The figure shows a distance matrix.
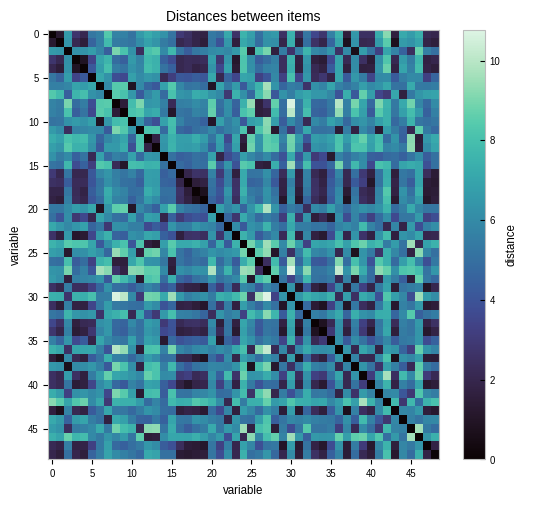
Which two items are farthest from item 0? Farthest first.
42, 7
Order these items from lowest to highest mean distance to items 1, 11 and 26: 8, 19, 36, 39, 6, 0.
19, 0, 39, 8, 36, 6
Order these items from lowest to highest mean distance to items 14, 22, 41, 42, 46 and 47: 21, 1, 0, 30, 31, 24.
21, 31, 24, 1, 0, 30
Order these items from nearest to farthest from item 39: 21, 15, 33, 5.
33, 21, 5, 15
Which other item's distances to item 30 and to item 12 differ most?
46
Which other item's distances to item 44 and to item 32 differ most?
7
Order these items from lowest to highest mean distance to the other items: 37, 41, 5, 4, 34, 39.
34, 37, 4, 5, 39, 41
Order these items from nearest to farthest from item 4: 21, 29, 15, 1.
1, 29, 21, 15
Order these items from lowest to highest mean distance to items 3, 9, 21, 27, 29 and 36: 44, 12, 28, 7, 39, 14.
14, 39, 28, 44, 7, 12
